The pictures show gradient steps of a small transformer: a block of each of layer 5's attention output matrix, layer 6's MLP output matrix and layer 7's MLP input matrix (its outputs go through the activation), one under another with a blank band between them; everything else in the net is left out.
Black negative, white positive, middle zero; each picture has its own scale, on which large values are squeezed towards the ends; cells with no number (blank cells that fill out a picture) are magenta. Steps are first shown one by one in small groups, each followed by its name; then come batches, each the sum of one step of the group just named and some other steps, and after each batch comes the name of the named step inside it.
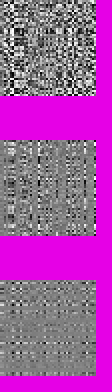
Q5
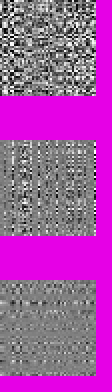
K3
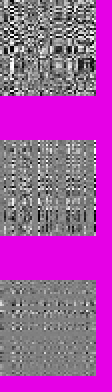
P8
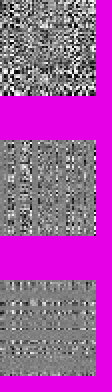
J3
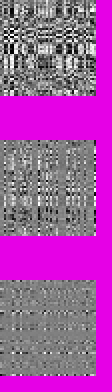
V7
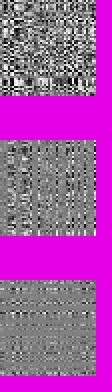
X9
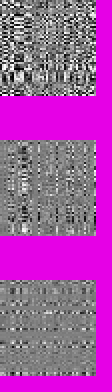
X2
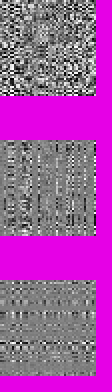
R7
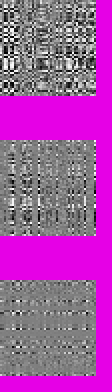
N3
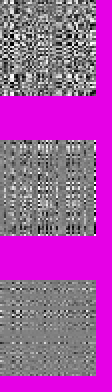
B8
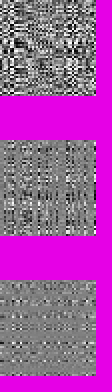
N3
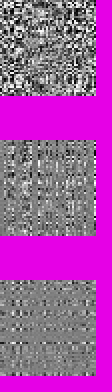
R7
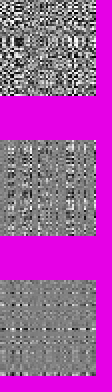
Q5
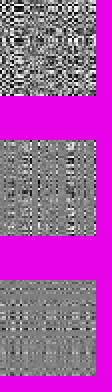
Q5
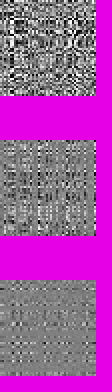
Q5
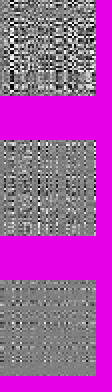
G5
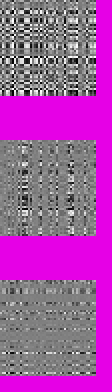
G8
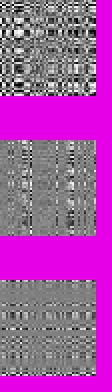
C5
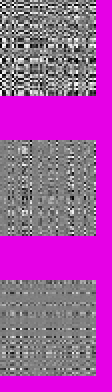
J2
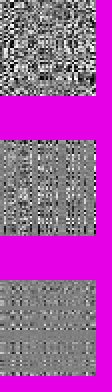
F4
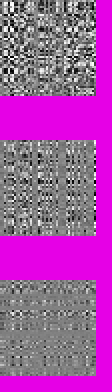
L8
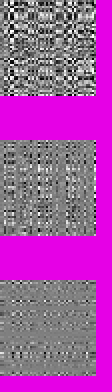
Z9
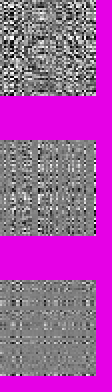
F4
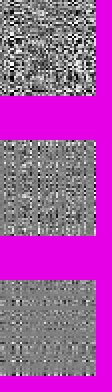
G5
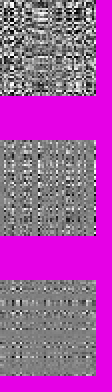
L8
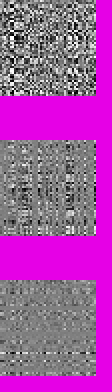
G8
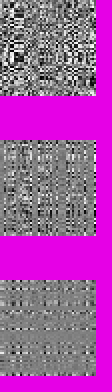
F4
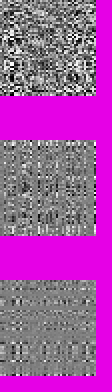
G5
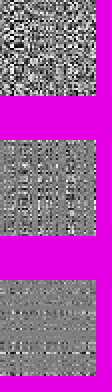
G8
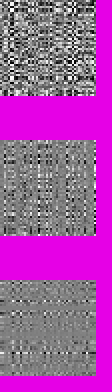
Z9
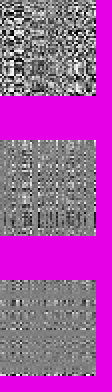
C5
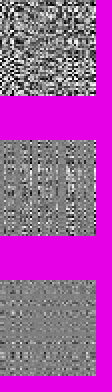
Z9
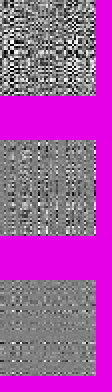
G5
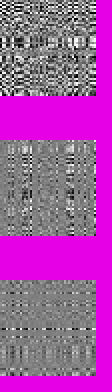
J2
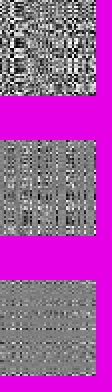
C5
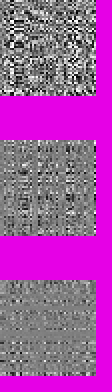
G8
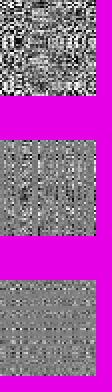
J2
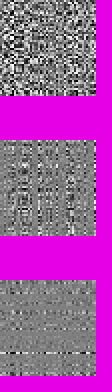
G8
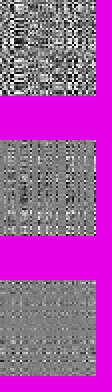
J2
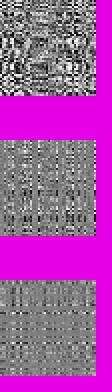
J2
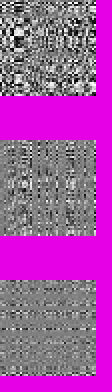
C5
